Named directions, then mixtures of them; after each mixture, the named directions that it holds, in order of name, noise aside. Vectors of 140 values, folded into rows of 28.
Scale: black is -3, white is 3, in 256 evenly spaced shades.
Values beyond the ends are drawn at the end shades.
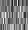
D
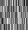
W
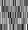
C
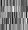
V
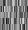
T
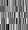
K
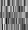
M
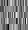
K.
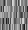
T.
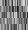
V, W.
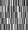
W.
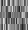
C, M.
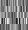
K, V, W.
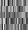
M.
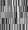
T, V, W.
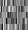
C, M, V.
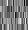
C, K, W.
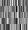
K, T, W.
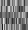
M.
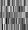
M.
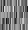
T, V.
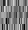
M, T.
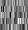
C, T.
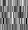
D, T, V.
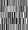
K, M, V.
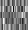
M, T.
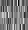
D, T.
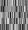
C, K, T.
